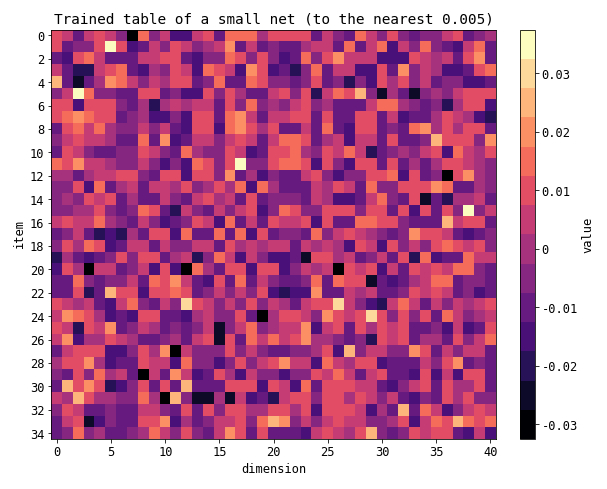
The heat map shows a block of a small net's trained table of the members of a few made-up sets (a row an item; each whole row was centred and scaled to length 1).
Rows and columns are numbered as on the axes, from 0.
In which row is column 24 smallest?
5
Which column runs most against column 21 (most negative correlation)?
24
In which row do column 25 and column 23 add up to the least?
22
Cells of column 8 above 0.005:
12
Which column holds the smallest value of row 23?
30
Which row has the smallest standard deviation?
18
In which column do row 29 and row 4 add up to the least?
8
